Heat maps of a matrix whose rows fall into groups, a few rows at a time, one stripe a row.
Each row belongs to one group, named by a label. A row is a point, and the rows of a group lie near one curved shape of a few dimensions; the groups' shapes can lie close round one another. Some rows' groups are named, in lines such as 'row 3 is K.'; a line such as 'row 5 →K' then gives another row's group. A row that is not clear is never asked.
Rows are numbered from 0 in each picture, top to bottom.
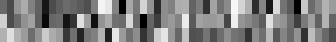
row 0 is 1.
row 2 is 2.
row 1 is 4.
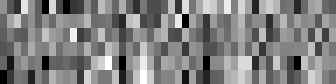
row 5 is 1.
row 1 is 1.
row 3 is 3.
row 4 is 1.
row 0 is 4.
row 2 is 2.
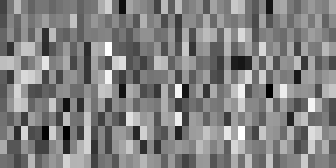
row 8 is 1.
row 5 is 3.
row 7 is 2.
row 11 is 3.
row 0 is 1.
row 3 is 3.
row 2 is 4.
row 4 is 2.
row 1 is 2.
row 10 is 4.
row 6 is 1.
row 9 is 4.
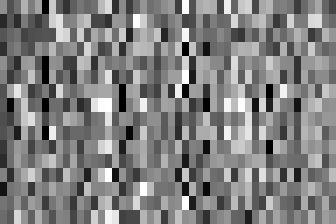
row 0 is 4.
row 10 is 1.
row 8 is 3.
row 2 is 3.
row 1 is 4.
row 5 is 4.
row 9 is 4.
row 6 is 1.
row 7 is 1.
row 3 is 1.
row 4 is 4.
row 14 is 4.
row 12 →3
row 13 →1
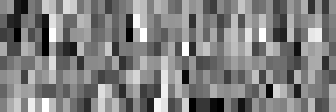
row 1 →4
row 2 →4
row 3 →4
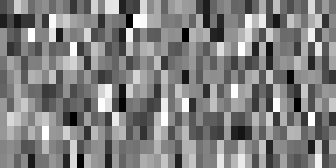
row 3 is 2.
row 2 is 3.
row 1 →4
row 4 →2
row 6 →1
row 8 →2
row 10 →2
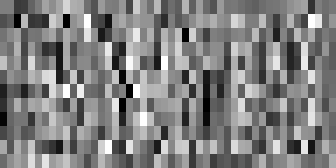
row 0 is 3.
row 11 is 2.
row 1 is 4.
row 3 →1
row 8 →1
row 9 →3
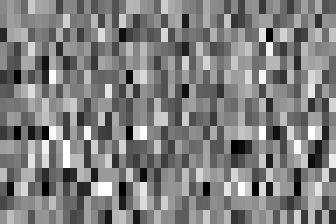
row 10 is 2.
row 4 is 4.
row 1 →2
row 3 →3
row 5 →4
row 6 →3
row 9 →4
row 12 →4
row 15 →2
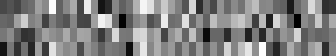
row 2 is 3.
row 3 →4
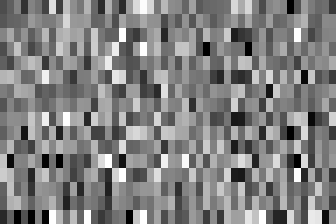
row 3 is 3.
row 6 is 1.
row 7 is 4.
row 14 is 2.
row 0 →1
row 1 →3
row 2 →2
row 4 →3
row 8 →2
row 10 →2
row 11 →1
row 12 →2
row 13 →2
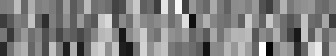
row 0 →1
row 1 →4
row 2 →1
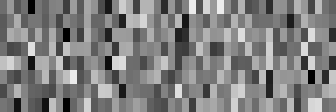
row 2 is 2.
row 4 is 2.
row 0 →2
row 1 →1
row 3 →3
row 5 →2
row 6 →1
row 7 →4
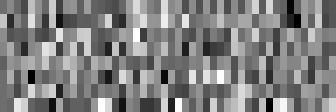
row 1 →1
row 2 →4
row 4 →2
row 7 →1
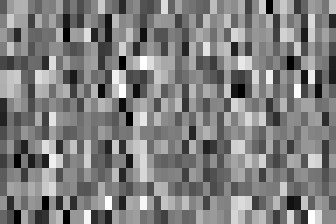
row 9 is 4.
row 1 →2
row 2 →4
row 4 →1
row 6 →2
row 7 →1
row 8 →4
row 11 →4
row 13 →2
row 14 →1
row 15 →4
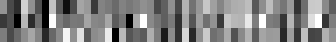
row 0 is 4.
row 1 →4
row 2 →3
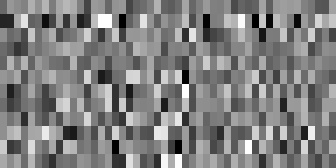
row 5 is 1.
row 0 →2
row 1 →1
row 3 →3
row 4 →2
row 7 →3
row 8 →1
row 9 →2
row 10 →3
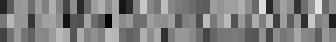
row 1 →2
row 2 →3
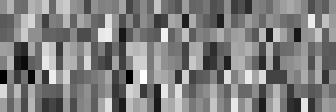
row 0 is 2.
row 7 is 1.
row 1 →3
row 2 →1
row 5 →4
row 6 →1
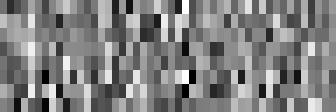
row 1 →1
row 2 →1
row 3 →3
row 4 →3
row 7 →4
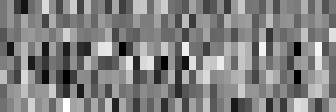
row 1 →4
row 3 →1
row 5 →4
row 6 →2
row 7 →2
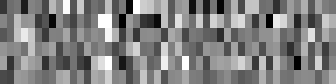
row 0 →4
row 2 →3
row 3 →1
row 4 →1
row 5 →3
